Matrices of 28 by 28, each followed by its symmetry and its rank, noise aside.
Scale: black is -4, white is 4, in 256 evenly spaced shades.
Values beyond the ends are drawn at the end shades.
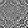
symmetric, rank three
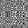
no symmetry, rank four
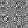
no symmetry, rank four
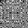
no symmetry, rank four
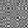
symmetric, rank three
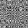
no symmetry, rank four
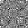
symmetric, rank four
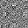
symmetric, rank four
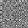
no symmetry, rank four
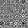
symmetric, rank four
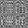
no symmetry, rank three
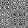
no symmetry, rank three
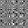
no symmetry, rank four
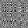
no symmetry, rank three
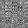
no symmetry, rank four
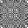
symmetric, rank three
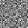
symmetric, rank three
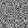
no symmetry, rank four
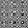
symmetric, rank three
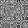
symmetric, rank four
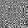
no symmetry, rank four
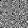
no symmetry, rank four
